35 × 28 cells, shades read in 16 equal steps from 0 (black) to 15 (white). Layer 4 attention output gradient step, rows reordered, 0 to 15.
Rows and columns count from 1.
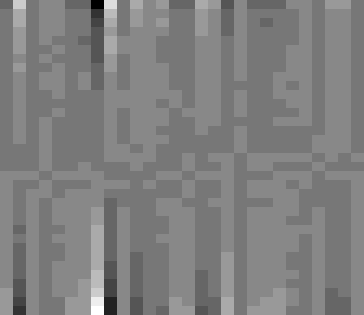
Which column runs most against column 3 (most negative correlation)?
12
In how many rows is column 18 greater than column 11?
16
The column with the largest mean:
8
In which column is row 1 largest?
9
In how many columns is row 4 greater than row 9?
3
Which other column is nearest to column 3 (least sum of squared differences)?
28
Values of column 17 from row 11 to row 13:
8 8 8
